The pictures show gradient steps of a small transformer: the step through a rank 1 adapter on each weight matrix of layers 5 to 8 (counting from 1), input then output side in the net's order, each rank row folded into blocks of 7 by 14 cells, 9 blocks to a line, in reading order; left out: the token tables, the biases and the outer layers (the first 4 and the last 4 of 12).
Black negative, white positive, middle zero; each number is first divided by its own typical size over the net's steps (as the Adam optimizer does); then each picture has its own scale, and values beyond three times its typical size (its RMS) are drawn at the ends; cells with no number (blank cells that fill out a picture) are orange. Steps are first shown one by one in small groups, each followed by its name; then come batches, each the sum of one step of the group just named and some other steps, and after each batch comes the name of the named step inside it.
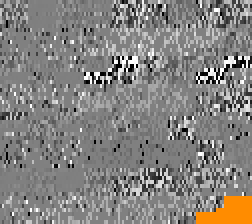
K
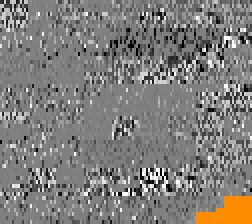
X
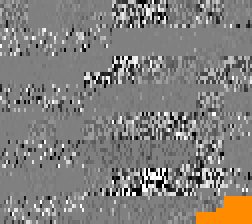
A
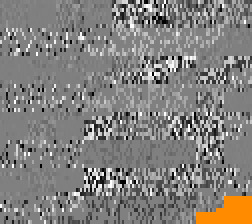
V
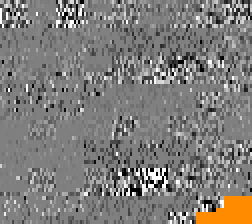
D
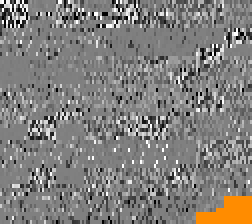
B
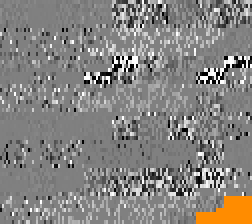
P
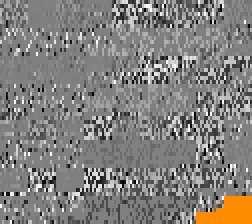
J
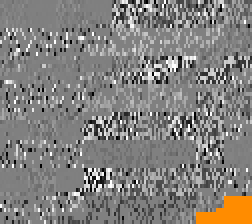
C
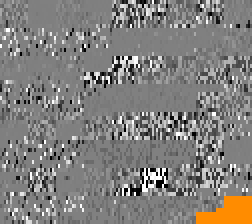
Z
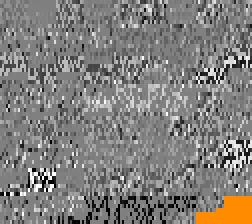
J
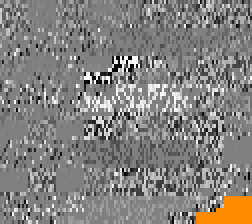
Z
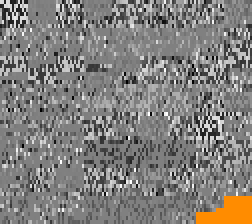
V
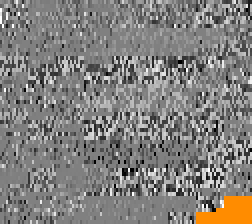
D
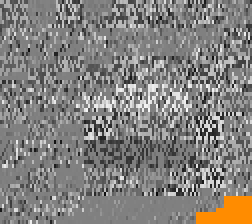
V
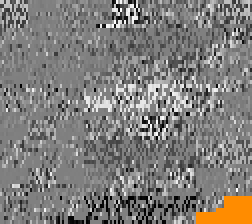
B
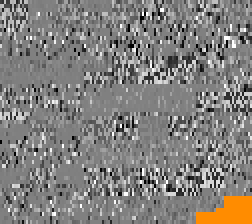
X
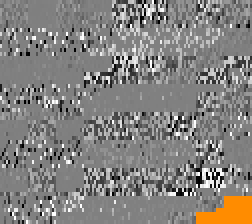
A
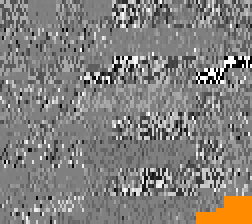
P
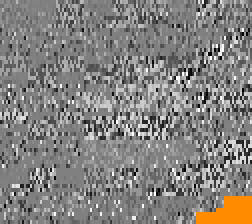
B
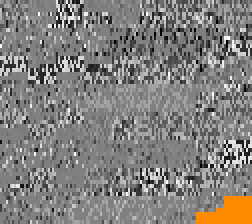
X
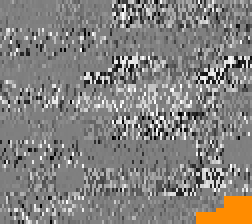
Z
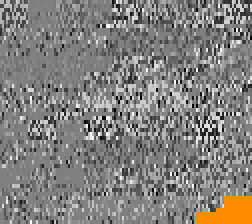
B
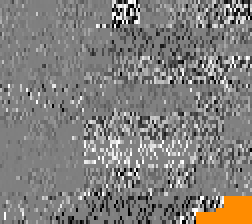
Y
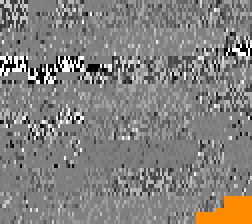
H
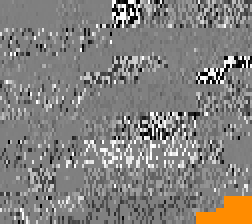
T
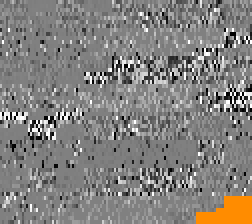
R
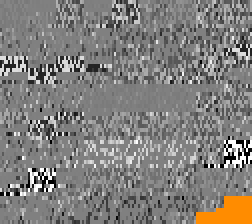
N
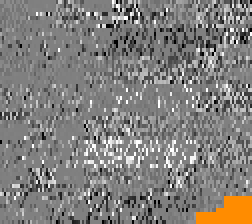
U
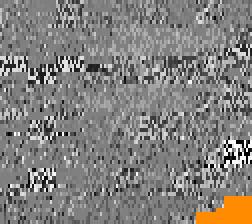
N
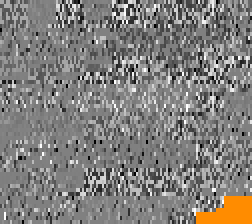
Y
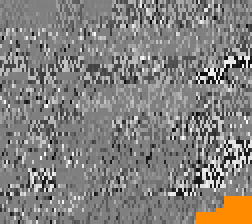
N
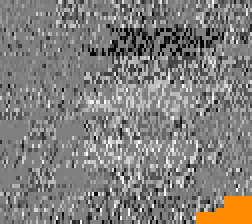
U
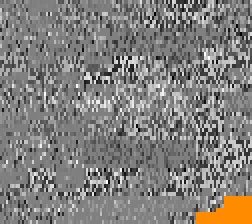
N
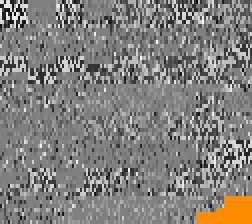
N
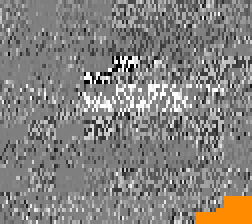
R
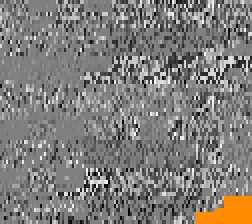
T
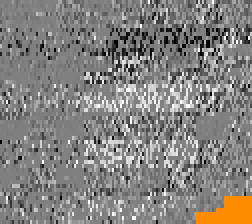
U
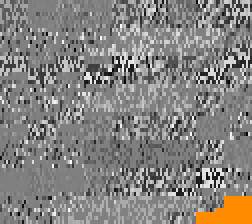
H
